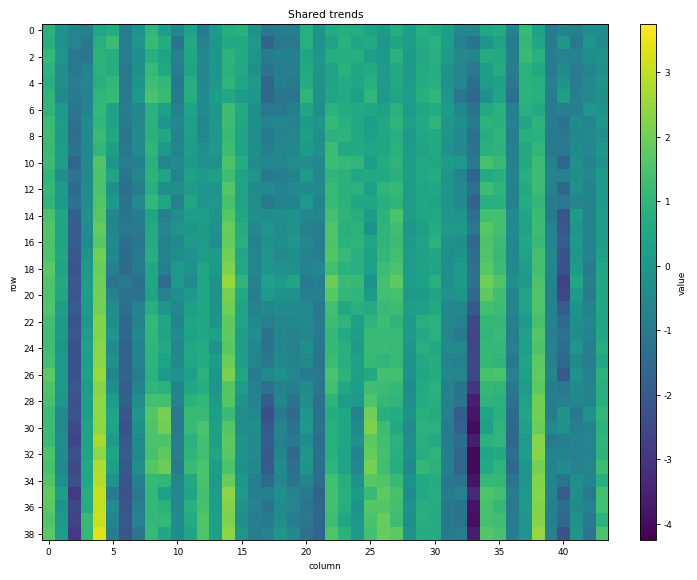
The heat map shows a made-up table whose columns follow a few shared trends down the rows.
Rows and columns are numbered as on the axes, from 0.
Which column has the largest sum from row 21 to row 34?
4
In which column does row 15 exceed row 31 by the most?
33
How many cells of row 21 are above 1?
9
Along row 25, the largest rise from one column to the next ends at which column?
34
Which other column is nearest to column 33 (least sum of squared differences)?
2
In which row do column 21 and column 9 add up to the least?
19
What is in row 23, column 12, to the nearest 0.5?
0.5
